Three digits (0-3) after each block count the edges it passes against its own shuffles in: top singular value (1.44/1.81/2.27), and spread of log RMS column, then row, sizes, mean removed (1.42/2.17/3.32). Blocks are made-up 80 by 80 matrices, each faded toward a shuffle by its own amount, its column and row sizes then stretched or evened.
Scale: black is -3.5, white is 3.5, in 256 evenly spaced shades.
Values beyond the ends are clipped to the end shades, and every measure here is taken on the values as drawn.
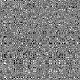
3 1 2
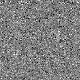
1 0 1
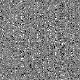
1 2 0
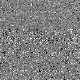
1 0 2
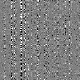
3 3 1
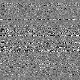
1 0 3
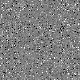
1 1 1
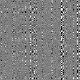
3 3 1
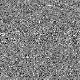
0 0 2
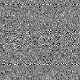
3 1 2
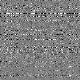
2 1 3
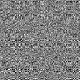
3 1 2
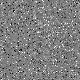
1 0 0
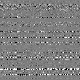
3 0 3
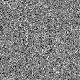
1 0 0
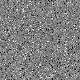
1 1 0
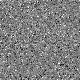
0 0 0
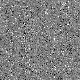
1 1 0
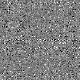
1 1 2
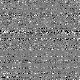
1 1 3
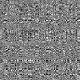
3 1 2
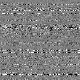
2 0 3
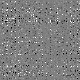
1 2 2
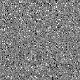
2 1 1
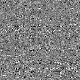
2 1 2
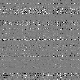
2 1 3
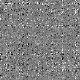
0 2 2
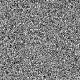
1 0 0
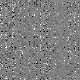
2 3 1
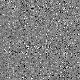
1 1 1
